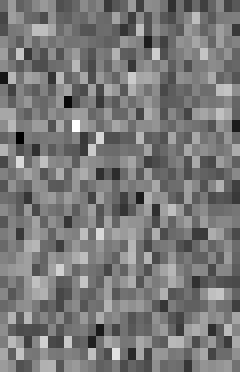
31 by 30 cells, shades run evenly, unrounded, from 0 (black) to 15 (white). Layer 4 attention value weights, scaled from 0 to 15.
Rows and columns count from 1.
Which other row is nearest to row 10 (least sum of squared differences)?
31
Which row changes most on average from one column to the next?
29
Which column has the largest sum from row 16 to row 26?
17
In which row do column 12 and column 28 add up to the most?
8
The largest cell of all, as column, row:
10, 11
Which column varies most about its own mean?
3
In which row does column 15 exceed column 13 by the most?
30
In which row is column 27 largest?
25
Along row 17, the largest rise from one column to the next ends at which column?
19
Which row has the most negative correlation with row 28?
20
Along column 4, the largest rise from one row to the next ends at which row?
18
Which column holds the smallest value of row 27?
23
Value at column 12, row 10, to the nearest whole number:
6
